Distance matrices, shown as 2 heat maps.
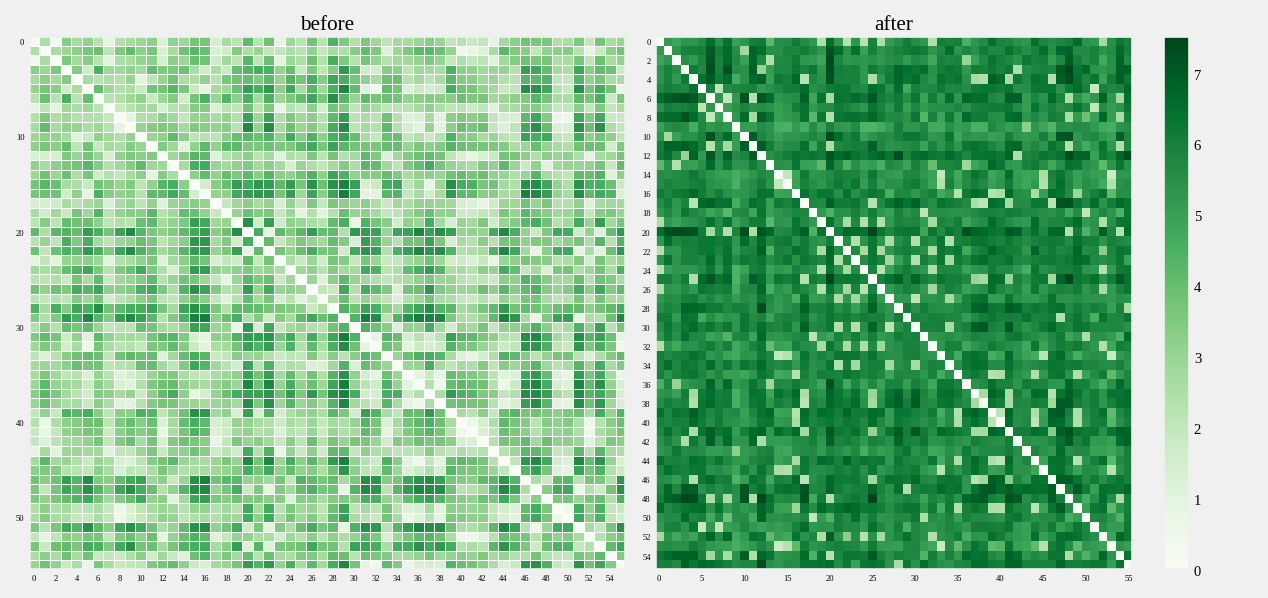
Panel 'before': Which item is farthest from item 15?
29
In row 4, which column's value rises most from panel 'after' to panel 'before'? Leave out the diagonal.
46
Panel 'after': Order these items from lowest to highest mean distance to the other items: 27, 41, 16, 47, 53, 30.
53, 27, 16, 30, 41, 47
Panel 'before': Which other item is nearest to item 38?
36
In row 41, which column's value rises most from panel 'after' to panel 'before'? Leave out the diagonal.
37
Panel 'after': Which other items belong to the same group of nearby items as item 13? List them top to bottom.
2, 36
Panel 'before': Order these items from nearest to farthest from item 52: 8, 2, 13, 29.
2, 29, 13, 8
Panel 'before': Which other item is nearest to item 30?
19
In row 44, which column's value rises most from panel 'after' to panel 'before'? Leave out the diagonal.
40
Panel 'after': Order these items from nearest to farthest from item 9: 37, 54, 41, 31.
37, 41, 54, 31
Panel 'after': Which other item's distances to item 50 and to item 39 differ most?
18
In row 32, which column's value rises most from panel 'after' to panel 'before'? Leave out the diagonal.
22
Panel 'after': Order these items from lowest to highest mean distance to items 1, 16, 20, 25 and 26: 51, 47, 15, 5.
15, 51, 5, 47
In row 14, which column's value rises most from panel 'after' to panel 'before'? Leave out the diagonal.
53
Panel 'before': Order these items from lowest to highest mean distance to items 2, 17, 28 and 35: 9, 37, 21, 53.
9, 21, 37, 53
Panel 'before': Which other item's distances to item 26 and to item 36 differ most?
44
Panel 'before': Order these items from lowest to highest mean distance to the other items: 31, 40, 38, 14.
40, 38, 14, 31
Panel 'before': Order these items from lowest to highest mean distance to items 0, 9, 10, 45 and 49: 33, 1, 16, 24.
16, 1, 33, 24
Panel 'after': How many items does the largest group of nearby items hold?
7
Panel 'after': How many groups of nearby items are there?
14
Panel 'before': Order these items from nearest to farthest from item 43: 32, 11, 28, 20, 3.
32, 3, 11, 28, 20
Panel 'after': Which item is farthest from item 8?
3
